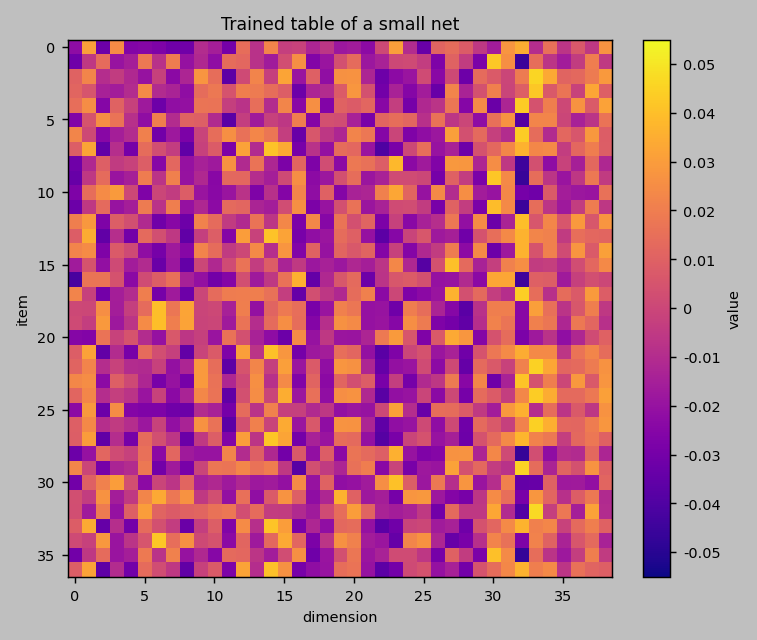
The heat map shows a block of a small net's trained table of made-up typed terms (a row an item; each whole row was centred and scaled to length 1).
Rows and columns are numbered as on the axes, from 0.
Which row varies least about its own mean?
15
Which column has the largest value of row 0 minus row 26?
23
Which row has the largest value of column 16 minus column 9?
16
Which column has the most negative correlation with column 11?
34
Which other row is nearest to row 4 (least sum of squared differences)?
12
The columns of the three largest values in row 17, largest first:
32, 27, 37
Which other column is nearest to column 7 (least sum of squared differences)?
24
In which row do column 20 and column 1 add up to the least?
20
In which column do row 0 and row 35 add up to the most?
31
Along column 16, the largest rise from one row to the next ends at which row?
30
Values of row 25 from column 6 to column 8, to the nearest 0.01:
-0.03 -0.03 -0.03
